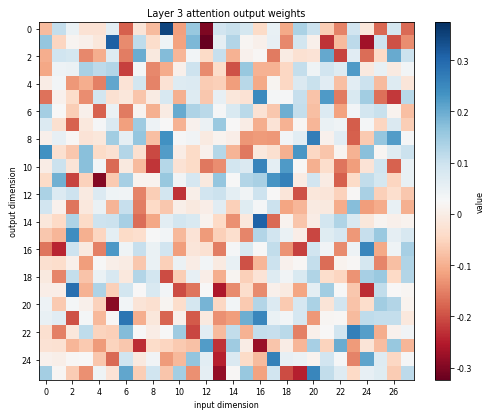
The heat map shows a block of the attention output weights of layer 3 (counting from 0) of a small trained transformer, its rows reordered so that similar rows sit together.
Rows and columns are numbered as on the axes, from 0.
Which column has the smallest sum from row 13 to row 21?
13
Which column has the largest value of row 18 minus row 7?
2
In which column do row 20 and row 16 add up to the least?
1
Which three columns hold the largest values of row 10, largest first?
16, 18, 3
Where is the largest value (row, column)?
0, 9
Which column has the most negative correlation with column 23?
25
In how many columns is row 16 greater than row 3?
14
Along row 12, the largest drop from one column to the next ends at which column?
10
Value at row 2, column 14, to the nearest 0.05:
-0.1
